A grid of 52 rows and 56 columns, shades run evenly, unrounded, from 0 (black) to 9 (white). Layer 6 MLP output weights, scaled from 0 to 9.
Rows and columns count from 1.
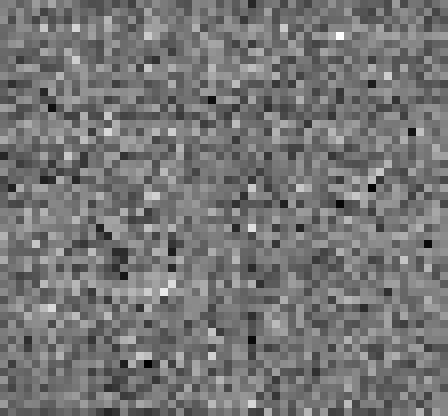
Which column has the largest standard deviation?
32
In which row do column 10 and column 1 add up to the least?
23
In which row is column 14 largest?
17
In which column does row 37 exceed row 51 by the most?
21
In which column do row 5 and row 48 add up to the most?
43
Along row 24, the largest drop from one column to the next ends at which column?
47
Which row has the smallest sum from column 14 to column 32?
52
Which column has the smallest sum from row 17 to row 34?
31
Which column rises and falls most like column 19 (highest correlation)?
20
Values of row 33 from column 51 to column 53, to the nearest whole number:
7 4 3
